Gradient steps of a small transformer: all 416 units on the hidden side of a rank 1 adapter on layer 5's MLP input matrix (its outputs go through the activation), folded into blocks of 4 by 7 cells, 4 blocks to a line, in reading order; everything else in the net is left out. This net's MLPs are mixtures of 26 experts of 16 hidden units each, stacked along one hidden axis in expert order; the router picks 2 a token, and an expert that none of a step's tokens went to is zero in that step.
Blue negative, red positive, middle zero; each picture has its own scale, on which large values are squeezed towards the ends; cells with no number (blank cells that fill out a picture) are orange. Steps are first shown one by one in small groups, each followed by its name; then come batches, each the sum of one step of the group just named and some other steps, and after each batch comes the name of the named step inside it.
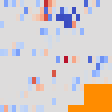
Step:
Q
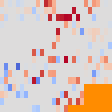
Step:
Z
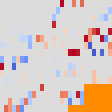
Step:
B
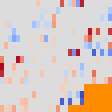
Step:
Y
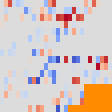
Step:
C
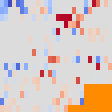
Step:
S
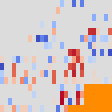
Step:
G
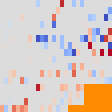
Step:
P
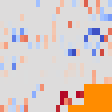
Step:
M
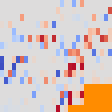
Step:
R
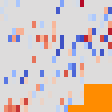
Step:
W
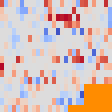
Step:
Y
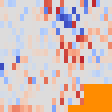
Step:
Q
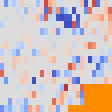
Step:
Q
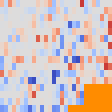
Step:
W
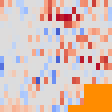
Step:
C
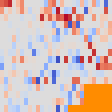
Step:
C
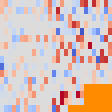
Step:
M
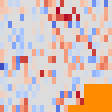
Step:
Z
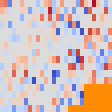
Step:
Y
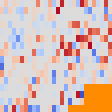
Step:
Y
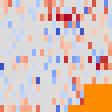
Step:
C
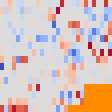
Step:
P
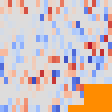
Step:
P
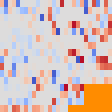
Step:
B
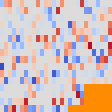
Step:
W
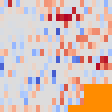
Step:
C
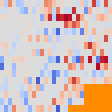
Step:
C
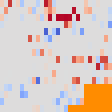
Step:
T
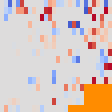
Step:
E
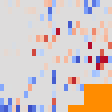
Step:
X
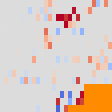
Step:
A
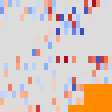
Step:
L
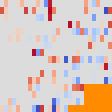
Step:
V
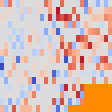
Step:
T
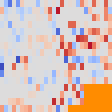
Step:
E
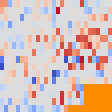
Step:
X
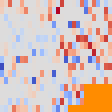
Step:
E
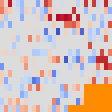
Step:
T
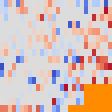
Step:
E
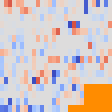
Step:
X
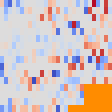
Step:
E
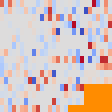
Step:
L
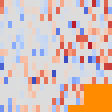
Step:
E
